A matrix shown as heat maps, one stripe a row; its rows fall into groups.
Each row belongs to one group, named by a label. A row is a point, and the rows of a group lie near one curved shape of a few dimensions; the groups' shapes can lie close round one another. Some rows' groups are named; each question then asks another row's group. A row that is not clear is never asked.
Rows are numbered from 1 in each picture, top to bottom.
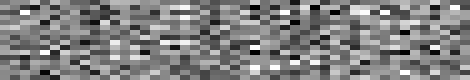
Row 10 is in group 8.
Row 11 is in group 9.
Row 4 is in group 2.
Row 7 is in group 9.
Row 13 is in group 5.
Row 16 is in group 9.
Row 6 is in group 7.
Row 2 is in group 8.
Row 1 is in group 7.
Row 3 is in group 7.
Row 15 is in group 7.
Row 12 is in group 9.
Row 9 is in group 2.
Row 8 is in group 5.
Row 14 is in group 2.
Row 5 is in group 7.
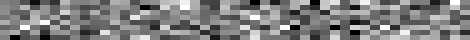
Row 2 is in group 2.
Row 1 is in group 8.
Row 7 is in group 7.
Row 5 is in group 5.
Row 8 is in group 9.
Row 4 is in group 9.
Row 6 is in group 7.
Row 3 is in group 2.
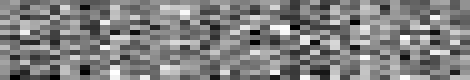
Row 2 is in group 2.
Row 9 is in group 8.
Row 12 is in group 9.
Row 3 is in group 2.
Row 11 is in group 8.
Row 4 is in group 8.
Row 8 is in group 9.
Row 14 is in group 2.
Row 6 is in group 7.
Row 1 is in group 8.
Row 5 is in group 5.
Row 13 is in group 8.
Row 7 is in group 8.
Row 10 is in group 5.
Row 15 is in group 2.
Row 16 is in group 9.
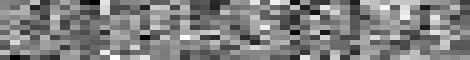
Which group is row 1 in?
7
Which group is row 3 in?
7
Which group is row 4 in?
7
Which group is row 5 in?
8
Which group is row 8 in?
2
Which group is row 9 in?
8
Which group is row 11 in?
5
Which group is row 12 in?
9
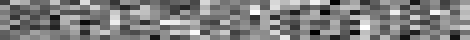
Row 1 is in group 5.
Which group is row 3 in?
8
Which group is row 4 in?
9
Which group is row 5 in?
2
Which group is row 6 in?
9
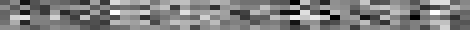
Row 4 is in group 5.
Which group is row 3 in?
8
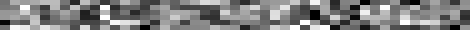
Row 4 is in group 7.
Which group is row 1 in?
5
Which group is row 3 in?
7
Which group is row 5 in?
9
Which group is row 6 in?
5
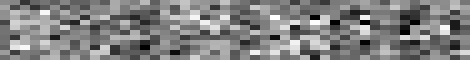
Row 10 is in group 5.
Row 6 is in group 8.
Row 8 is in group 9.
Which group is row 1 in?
8
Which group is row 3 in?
5
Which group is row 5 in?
5
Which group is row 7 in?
9
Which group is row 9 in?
5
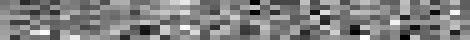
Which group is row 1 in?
8
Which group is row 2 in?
7
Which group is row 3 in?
8
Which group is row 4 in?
8
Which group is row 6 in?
2
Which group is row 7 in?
5
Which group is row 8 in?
9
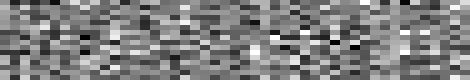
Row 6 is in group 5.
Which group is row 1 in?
9
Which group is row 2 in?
2
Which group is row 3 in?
8
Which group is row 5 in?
2
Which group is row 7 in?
9
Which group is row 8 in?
2
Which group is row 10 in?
7
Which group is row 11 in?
9
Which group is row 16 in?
2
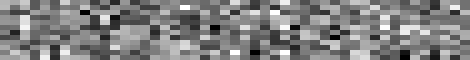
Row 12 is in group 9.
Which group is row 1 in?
8
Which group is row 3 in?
2
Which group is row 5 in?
5
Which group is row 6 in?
7
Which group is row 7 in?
9
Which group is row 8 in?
7
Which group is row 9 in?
8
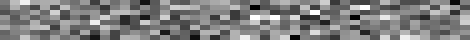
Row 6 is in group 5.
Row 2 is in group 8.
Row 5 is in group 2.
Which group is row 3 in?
7
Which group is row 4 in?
2
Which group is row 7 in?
5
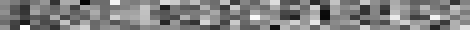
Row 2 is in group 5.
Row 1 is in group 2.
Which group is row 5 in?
5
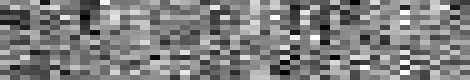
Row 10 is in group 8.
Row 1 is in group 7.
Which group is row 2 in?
8
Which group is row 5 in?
9
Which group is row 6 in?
2
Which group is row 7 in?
7
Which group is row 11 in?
8
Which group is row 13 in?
7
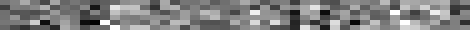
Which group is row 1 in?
7
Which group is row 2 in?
9
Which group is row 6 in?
9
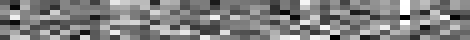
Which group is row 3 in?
7
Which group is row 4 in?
8
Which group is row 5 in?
9
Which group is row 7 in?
2
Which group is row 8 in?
5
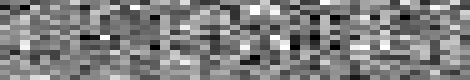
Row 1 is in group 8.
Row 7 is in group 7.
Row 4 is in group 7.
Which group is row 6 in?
2
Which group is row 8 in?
7
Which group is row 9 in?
7
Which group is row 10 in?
7
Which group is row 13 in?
2
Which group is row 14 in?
7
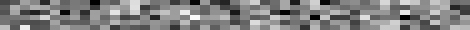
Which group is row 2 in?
9
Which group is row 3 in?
8
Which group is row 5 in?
8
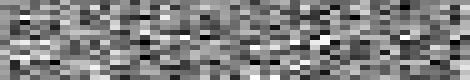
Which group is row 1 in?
8
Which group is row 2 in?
7
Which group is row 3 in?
2
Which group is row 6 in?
9
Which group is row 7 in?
2
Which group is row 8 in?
8
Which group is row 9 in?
5
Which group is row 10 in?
8
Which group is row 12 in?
5
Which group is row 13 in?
9
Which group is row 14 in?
2
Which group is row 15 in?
2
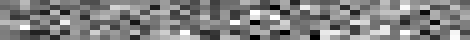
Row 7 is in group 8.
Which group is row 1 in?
7
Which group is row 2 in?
9
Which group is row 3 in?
8
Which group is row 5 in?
8
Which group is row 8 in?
8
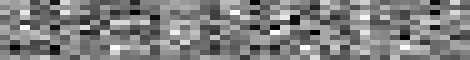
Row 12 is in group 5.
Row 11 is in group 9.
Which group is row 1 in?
8
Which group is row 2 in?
7
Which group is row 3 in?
8
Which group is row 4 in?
7
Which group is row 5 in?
8
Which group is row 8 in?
9
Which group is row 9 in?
8
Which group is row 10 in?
9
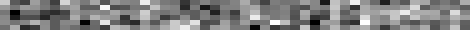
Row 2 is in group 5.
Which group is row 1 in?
2
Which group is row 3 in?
9
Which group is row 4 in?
9
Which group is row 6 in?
8
